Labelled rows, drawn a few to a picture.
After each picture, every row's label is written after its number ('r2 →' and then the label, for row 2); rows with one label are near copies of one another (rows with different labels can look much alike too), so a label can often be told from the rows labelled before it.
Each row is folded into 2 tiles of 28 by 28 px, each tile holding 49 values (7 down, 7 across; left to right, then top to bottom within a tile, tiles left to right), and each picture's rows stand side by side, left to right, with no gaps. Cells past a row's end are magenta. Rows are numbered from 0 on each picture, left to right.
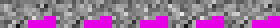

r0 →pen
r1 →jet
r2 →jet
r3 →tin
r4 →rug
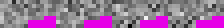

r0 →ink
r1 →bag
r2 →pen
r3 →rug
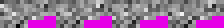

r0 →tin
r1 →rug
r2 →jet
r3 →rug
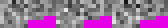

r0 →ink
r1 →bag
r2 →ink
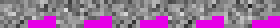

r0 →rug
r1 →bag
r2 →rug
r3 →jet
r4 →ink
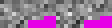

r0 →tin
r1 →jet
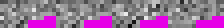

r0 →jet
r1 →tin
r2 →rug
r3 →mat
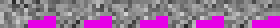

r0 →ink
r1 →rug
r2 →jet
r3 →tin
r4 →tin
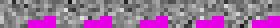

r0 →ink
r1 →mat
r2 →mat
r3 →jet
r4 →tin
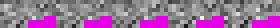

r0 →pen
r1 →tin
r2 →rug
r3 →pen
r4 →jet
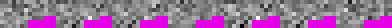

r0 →bag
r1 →pen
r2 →rug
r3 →mat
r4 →pen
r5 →tin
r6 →mat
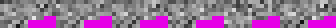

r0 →pen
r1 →tin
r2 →rug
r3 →jet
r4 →bag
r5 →rug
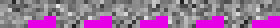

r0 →mat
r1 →tin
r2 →rug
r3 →ink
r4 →jet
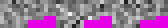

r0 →ink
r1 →tin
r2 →ink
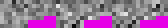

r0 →ink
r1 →tin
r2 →rug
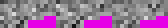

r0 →jet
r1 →tin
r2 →pen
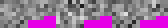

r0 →rug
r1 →ink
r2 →rug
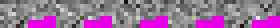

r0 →jet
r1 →tin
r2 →ink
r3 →bag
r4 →pen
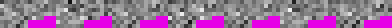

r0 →tin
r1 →mat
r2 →rug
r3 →jet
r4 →rug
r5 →mat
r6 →rug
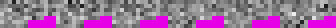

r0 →mat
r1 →ink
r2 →bag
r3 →jet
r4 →bag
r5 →rug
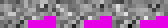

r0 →rug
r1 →tin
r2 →pen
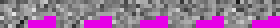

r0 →jet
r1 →tin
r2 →bag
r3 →mat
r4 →mat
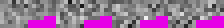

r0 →ink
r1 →ink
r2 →pen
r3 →rug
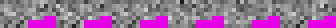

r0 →rug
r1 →tin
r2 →jet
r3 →ink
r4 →mat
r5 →rug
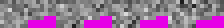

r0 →bag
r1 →pen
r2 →jet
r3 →ink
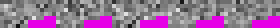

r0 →pen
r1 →bag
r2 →tin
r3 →mat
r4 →mat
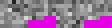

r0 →mat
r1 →jet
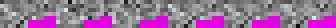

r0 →tin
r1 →mat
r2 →ink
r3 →tin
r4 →tin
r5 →pen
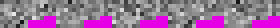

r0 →rug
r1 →mat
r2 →bag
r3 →jet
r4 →mat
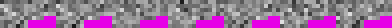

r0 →tin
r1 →tin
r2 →bag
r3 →mat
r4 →rug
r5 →bag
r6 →jet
